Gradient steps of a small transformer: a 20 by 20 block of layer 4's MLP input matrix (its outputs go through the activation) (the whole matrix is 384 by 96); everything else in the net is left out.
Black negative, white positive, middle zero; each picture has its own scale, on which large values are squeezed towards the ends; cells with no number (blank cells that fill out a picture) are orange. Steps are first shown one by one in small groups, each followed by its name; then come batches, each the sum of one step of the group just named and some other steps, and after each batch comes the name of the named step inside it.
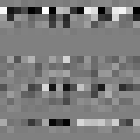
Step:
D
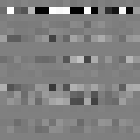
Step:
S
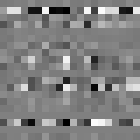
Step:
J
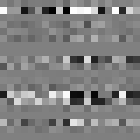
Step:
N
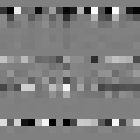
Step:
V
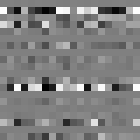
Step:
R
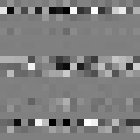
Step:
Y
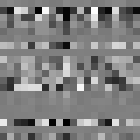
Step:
V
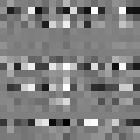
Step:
Y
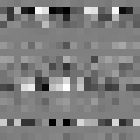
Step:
V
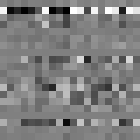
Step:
N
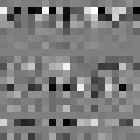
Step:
D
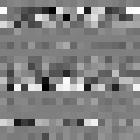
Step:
R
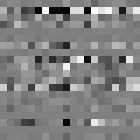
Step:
J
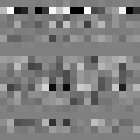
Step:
S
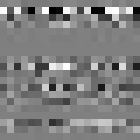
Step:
D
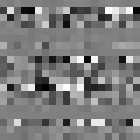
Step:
D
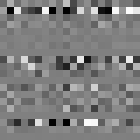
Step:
Y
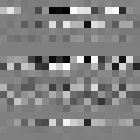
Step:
N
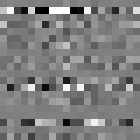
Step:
S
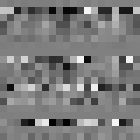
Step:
V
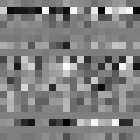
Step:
D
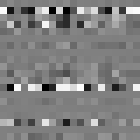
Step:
R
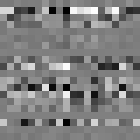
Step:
N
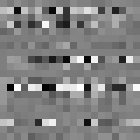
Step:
R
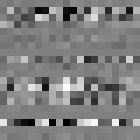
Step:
V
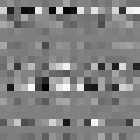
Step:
R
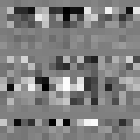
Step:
Y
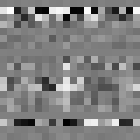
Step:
S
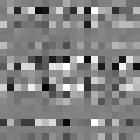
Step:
R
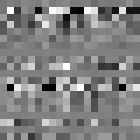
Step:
S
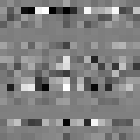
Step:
J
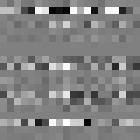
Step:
N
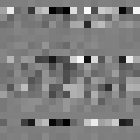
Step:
J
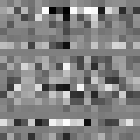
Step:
N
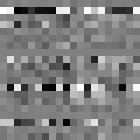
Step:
R
